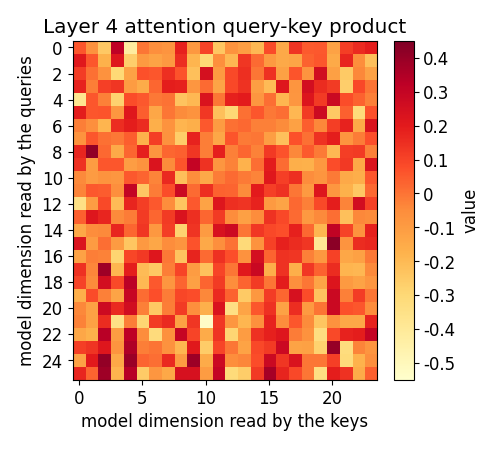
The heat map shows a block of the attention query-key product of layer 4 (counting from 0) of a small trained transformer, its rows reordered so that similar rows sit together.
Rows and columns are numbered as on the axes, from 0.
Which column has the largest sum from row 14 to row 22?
20
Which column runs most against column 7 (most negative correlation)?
21
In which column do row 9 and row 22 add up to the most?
23
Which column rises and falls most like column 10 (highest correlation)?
19
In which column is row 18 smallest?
5
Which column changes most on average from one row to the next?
8
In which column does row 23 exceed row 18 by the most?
9
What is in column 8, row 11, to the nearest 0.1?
0.3
